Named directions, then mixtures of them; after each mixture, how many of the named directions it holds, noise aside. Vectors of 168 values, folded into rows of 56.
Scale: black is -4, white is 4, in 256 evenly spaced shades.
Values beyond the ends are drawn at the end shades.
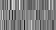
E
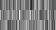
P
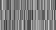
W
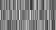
one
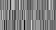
two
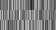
two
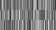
two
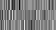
one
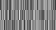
three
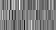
one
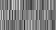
two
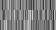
two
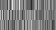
two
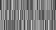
three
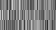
three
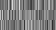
two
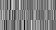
two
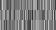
one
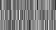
two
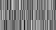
two
